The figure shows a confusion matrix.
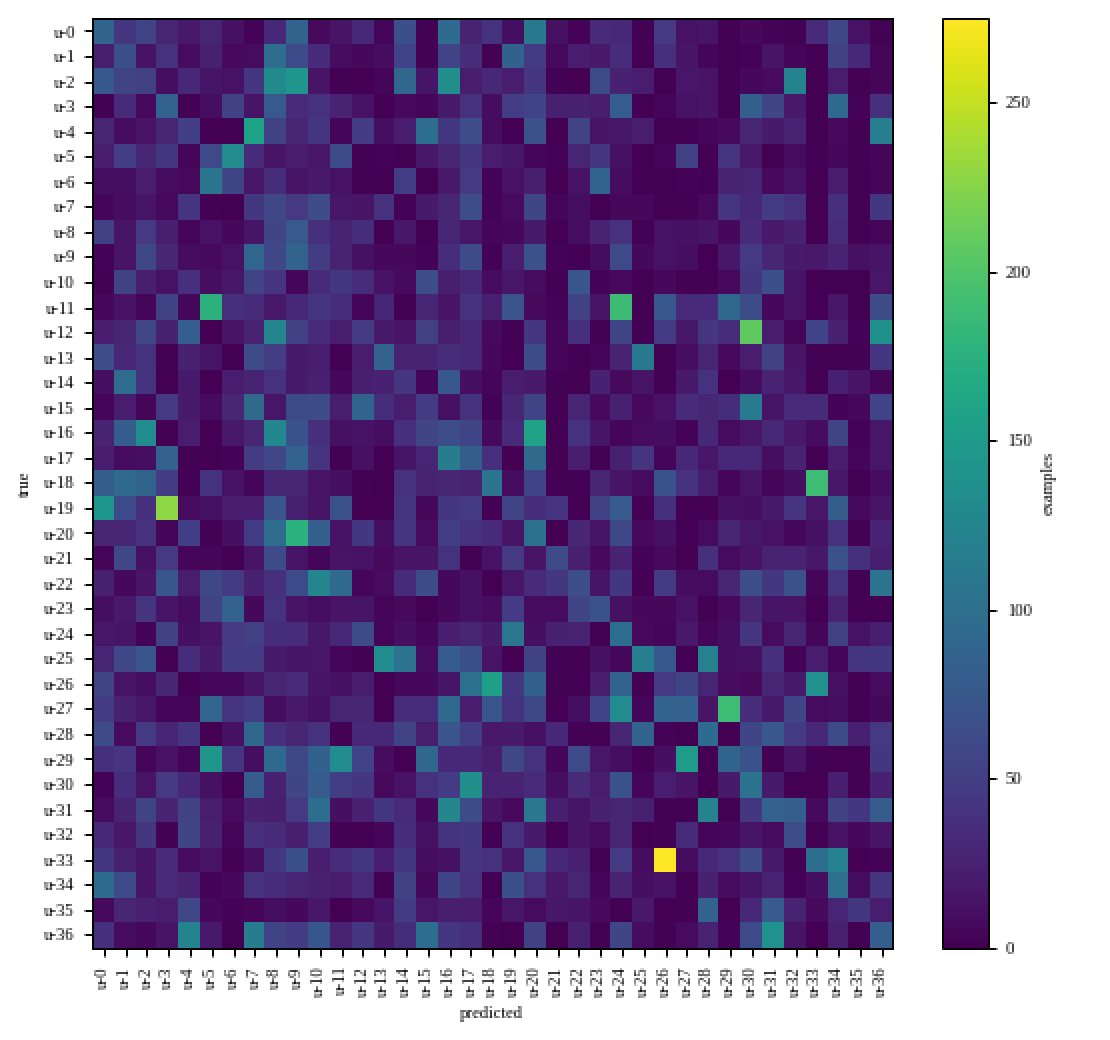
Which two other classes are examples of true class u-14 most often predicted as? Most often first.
u-1, u-16
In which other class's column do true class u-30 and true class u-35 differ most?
u-17
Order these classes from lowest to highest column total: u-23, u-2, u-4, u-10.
u-23, u-4, u-2, u-10
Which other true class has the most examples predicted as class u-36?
u-12
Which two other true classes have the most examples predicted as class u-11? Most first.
u-29, u-22
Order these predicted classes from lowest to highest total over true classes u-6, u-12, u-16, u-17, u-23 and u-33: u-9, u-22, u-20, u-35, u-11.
u-35, u-11, u-22, u-9, u-20
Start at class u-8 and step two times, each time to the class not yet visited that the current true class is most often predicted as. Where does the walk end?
u-7
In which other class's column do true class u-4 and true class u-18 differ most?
u-33
